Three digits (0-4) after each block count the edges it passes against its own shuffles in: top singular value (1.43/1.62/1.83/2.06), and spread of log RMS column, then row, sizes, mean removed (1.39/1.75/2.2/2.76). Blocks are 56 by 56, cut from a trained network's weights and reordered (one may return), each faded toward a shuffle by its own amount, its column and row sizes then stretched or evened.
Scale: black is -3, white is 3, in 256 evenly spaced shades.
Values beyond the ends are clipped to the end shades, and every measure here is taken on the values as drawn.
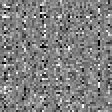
0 4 1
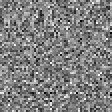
2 0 0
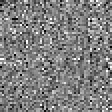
1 2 1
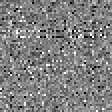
1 0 1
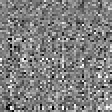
2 2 3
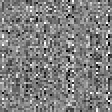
3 4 0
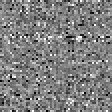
0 1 3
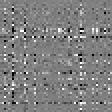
3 4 4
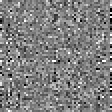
2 4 1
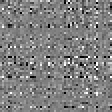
3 4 4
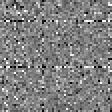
3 2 2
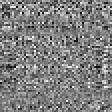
3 0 4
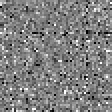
0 2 1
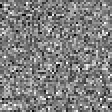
1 0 1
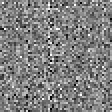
1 2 0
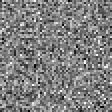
1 1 0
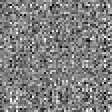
3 3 3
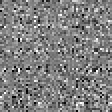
2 4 3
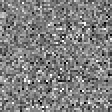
0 0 2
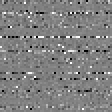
2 0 4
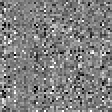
0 4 2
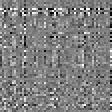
4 3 4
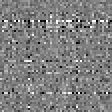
3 1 4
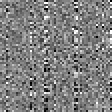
4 4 0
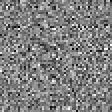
3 0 3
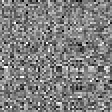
4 0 3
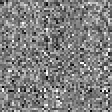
3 3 1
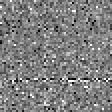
1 0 1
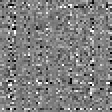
1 4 3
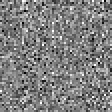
0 2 0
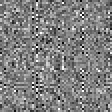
3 4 0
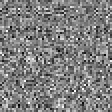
3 0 3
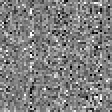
1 3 0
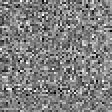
2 1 2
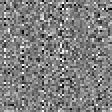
2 3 0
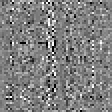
2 4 2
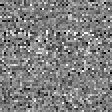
0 0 3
